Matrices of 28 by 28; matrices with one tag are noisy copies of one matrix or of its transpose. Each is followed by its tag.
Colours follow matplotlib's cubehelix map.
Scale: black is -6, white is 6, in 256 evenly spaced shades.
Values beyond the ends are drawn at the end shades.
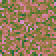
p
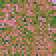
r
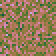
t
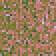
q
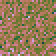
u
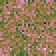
r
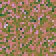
t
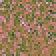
p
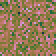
p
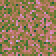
q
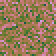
u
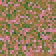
q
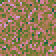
t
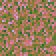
t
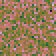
u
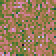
r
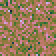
p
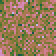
r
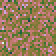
t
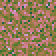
t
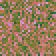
p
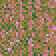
q
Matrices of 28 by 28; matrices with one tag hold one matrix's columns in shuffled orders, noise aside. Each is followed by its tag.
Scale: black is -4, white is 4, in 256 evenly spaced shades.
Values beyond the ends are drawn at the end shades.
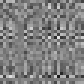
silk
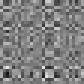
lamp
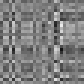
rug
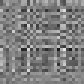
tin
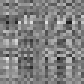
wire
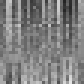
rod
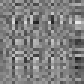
wire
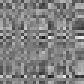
silk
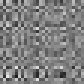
lamp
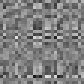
silk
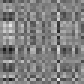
rug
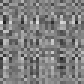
wire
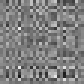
lamp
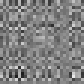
lamp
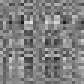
wire
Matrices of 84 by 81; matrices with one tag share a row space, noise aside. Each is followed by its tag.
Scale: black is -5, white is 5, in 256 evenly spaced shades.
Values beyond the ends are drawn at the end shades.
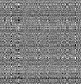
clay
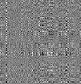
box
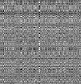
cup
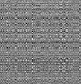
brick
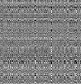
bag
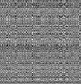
brick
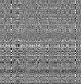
clay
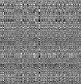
cup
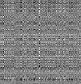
cup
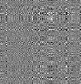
box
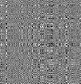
box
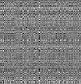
cup
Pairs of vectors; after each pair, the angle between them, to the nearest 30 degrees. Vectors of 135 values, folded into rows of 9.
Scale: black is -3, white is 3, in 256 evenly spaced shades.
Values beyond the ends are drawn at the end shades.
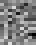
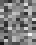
120 degrees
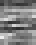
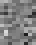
90 degrees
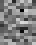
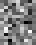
120 degrees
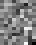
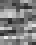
60 degrees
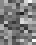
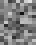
30 degrees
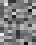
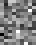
150 degrees
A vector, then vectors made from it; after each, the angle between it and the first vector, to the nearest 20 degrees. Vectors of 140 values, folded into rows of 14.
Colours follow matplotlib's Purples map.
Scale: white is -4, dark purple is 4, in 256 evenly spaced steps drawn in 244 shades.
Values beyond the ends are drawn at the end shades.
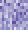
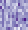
60 degrees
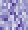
100 degrees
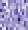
80 degrees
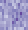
40 degrees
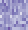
100 degrees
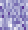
60 degrees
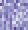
160 degrees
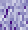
100 degrees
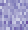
140 degrees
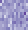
40 degrees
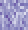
140 degrees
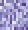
140 degrees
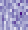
40 degrees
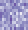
140 degrees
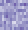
140 degrees
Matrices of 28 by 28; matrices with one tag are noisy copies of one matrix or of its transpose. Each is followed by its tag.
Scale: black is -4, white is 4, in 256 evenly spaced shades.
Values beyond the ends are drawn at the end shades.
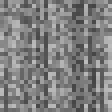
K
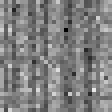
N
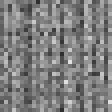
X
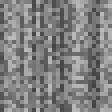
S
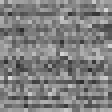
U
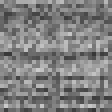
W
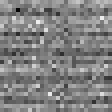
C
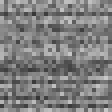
U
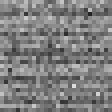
C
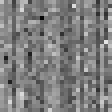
U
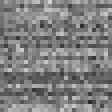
K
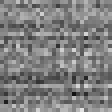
K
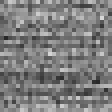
K
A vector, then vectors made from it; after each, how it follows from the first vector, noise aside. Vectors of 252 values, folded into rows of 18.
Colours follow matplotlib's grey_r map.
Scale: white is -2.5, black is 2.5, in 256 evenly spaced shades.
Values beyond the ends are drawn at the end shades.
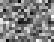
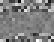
partly zeroed.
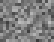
negated, shrunk.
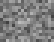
negated, shrunk.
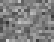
negated, shrunk.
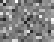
reversed, partly zeroed.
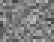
reversed, negated, shrunk.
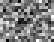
copied.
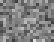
reversed, negated, shrunk.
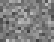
negated, shrunk.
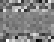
negated, partly zeroed.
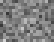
reversed, negated, shrunk.
